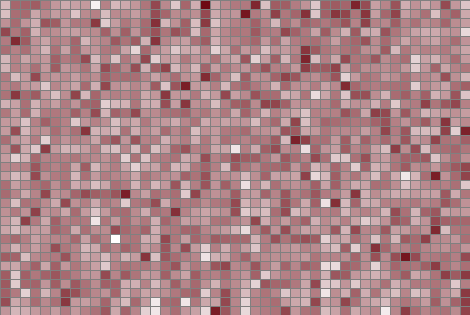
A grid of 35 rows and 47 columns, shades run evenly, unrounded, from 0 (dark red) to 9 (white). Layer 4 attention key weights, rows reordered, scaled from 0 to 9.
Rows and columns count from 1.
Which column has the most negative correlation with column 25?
44
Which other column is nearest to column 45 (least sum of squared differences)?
30
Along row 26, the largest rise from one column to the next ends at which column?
45
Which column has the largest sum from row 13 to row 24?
3
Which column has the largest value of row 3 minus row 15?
47
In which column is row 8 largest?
42
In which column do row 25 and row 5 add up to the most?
10
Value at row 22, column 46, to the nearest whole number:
6
